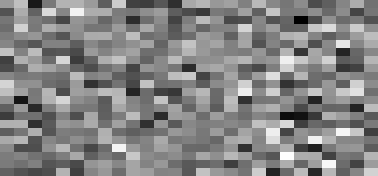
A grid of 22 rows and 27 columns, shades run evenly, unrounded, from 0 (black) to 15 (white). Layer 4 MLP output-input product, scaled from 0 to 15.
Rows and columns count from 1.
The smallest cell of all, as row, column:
3, 22
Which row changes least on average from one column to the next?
5
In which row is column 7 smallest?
11
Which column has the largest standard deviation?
21
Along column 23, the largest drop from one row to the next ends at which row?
19
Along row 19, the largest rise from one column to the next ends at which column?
9
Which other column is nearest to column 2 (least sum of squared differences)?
18
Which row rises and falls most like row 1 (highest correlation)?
16
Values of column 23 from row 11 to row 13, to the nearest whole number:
6 12 2
